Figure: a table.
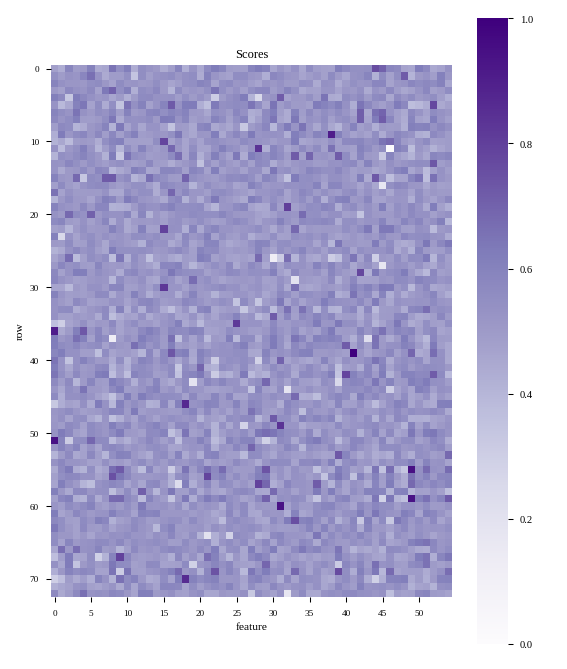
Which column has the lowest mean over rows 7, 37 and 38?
43
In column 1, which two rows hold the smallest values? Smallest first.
23, 35
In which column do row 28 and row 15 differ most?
4
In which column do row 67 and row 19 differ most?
9
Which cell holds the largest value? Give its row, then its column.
39, 41
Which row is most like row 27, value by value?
16
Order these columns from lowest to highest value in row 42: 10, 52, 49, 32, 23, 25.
10, 23, 25, 32, 49, 52
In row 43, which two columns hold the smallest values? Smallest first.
19, 39
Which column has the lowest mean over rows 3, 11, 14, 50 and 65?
46
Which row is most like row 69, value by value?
12
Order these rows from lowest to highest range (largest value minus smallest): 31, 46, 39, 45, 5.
31, 45, 5, 46, 39
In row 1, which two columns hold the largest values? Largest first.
48, 5
